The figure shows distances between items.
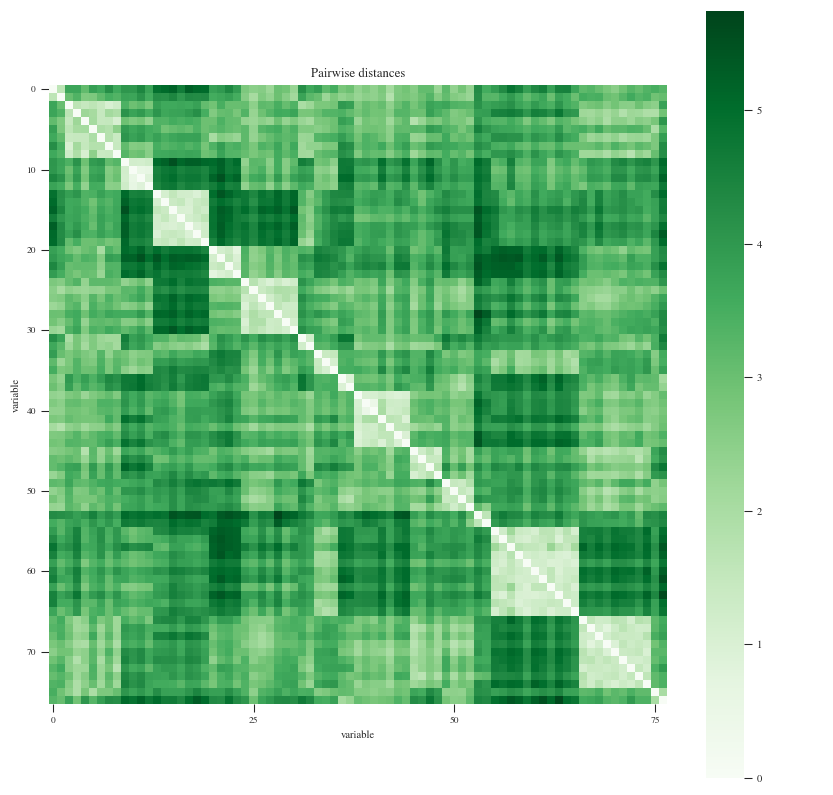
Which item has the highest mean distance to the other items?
53
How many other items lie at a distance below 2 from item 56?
10
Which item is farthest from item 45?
76
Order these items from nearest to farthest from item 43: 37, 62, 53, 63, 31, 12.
31, 12, 37, 62, 63, 53
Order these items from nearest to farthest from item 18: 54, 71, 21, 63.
63, 71, 54, 21
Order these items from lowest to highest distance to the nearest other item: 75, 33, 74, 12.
12, 74, 33, 75
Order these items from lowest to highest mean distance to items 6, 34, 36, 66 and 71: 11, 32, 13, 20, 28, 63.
32, 20, 28, 11, 13, 63
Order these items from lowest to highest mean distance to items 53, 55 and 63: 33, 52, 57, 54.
57, 33, 54, 52
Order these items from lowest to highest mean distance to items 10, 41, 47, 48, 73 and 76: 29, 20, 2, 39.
39, 2, 29, 20
